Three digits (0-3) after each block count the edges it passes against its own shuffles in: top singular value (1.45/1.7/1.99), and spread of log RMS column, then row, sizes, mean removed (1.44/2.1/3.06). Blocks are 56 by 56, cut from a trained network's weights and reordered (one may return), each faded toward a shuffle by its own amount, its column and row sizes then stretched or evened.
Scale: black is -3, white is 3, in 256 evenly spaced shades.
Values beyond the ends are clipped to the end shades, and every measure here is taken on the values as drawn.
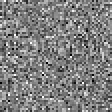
2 1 0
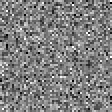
0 2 0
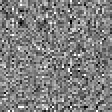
2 2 0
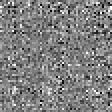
1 2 2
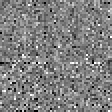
0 1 1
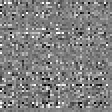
2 2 3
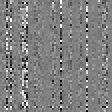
3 3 0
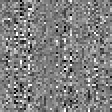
0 3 0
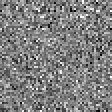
1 0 1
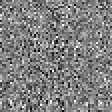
2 2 0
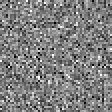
1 1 1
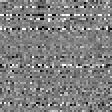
1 0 3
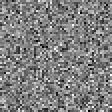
2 1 0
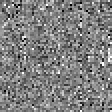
0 2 0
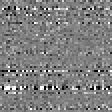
3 1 3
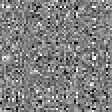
2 2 1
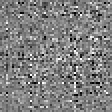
0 2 2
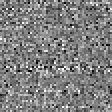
0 0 2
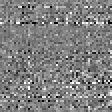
0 1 3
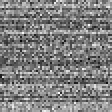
3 0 0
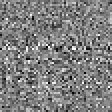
2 1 2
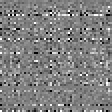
3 2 3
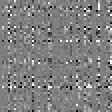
2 3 2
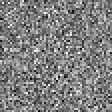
1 0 0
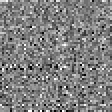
1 1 2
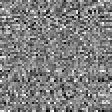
3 0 2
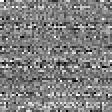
1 0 3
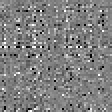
2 2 2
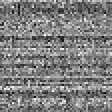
3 1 1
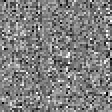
1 2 0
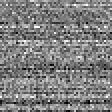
3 0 2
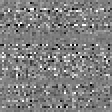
0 1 3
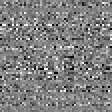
0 0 3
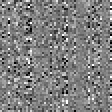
2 3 0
